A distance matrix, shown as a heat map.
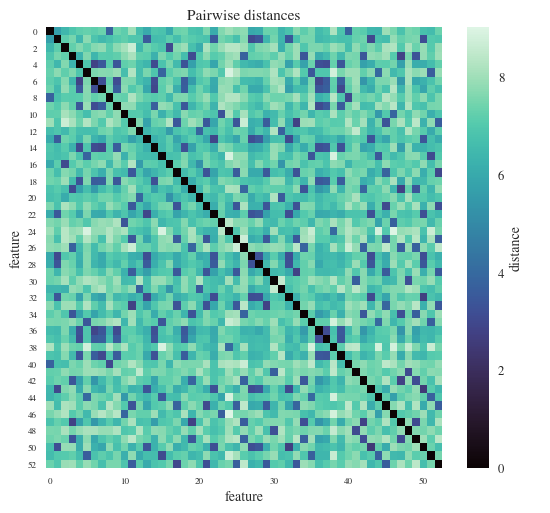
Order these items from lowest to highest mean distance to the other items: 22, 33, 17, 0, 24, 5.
22, 17, 33, 0, 5, 24
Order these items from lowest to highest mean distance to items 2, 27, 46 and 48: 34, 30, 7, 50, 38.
30, 50, 34, 7, 38
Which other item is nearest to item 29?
33
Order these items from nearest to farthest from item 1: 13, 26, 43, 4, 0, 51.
43, 13, 0, 4, 51, 26
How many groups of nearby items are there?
11
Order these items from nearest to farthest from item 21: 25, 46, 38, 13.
25, 13, 38, 46
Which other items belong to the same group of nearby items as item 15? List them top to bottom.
5, 35, 44, 51
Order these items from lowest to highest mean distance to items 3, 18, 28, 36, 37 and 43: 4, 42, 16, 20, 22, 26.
4, 22, 42, 26, 20, 16
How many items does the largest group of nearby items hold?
9
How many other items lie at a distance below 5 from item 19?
6
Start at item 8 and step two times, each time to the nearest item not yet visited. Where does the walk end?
0
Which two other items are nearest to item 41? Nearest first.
48, 30
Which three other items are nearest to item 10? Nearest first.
23, 46, 44
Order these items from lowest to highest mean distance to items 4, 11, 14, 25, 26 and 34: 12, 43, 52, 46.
52, 43, 12, 46
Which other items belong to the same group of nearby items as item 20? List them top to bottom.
12, 31
